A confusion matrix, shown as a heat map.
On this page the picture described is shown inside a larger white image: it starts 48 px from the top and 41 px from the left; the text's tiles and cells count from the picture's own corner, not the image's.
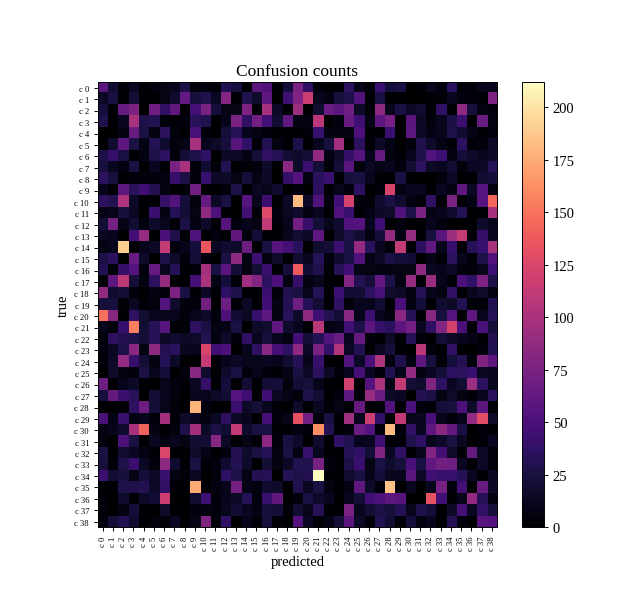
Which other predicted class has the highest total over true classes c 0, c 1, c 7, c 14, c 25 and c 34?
c 21
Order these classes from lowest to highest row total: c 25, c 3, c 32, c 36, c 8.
c 8, c 25, c 32, c 36, c 3
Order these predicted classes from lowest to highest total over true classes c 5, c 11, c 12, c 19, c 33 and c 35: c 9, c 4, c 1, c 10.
c 4, c 1, c 10, c 9
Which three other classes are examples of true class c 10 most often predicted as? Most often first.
c 19, c 38, c 24
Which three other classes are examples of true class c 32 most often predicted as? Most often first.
c 6, c 27, c 36
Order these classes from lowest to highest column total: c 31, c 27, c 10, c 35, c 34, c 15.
c 15, c 31, c 35, c 34, c 27, c 10
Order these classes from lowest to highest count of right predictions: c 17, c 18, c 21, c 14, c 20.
c 18, c 17, c 14, c 20, c 21
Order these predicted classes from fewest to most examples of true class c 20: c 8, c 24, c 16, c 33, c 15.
c 8, c 33, c 15, c 16, c 24
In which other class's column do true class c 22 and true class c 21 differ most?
c 3
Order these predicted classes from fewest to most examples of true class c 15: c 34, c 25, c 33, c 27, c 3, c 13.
c 33, c 27, c 34, c 25, c 3, c 13
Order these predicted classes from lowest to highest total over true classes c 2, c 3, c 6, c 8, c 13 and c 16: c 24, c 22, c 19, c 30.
c 22, c 30, c 24, c 19
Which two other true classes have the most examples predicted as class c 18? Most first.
c 7, c 3
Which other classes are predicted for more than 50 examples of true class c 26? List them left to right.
c 0, c 24, c 27, c 29, c 32, c 36
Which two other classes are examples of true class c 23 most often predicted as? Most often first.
c 10, c 31
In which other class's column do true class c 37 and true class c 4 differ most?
c 24
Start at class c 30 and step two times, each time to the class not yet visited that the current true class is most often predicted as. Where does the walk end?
c 9
